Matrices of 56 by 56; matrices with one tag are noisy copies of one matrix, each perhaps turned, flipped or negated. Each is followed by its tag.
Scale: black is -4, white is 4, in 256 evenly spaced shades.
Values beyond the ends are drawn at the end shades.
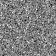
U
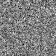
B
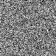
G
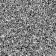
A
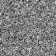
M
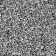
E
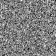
U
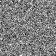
U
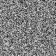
G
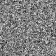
E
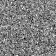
M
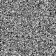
B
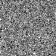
G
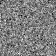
E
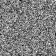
U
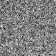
M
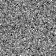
M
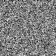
G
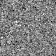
E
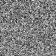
M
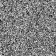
U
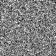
E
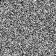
U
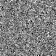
G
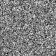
E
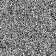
B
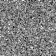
M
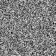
B
